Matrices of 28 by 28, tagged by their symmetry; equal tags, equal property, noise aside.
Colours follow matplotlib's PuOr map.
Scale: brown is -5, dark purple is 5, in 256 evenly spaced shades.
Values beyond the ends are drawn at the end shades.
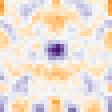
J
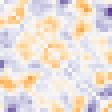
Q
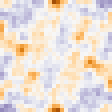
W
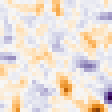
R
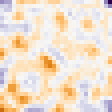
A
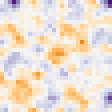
A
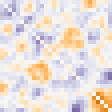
Q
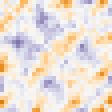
Q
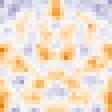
J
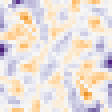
W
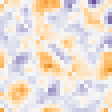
A
